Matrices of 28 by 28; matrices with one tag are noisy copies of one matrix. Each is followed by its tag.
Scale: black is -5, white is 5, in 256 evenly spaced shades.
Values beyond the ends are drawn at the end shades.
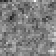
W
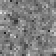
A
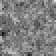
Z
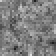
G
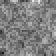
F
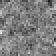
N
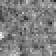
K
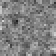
A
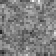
F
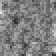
A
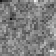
W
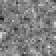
K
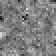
K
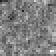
W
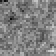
W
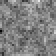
F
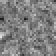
K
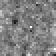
A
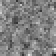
A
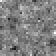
G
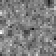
N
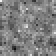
G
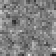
A
